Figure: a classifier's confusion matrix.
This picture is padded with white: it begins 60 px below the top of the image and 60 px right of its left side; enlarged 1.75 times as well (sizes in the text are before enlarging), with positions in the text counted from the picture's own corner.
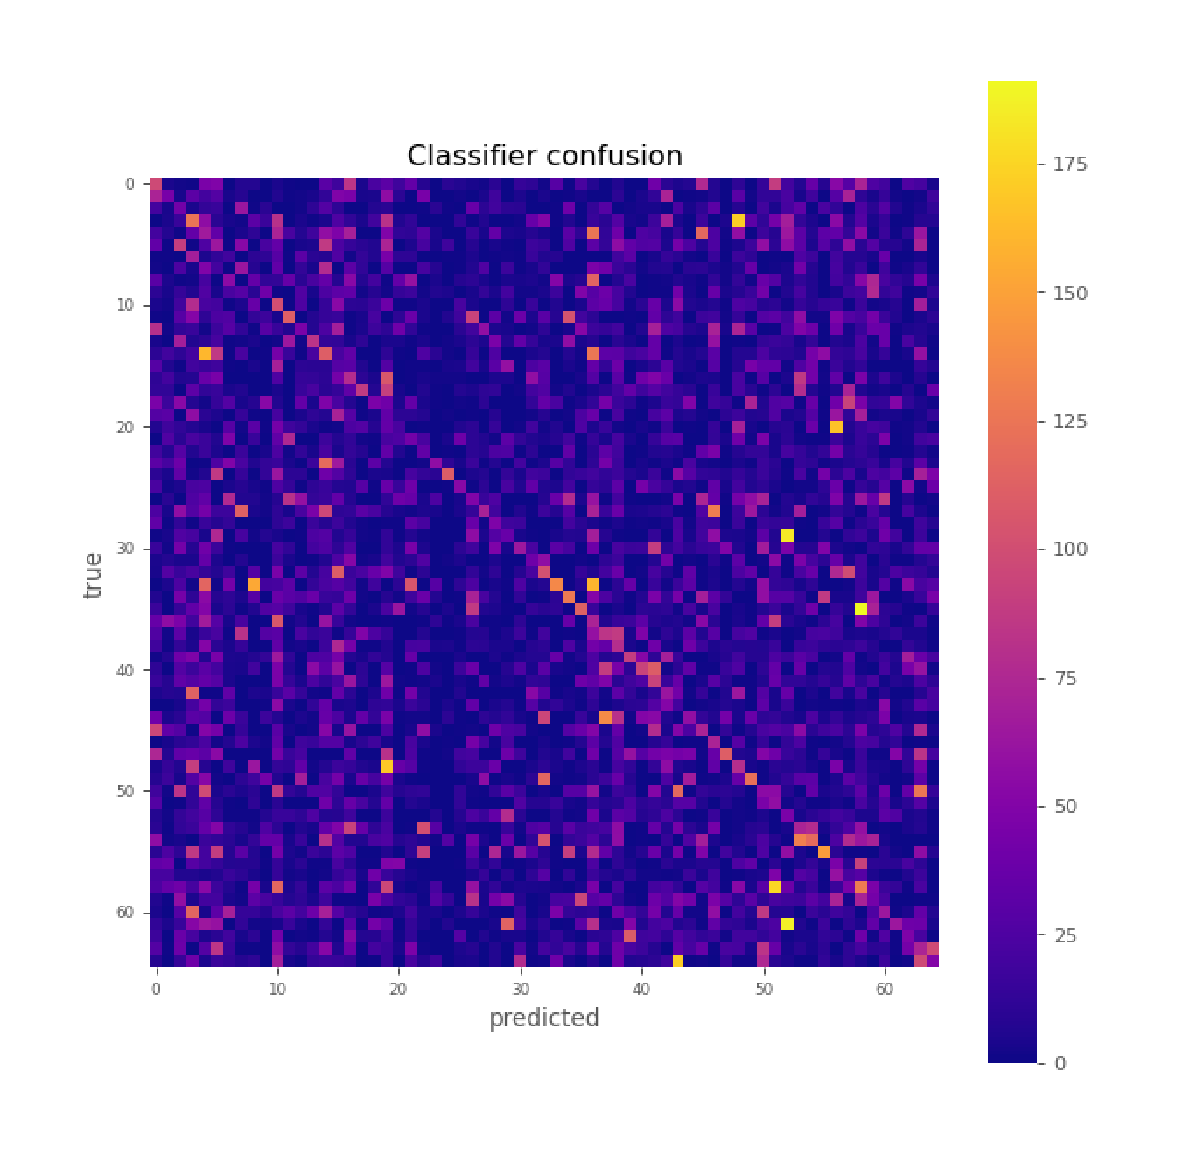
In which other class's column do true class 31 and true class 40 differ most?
41
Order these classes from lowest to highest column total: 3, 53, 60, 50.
60, 53, 50, 3
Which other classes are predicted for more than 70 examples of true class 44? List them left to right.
32, 37, 38
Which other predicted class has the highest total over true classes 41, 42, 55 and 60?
3
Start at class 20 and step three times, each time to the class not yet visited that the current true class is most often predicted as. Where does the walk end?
51
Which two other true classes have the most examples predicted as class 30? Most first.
64, 55
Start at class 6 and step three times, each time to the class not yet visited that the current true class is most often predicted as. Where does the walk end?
19
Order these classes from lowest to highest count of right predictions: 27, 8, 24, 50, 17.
8, 50, 27, 17, 24
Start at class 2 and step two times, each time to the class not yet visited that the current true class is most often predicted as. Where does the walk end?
14
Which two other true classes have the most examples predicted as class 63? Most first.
50, 64
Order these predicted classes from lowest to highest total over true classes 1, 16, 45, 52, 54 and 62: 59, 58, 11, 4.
11, 59, 4, 58
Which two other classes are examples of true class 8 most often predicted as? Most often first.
36, 59
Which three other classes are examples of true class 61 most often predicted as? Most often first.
52, 29, 36
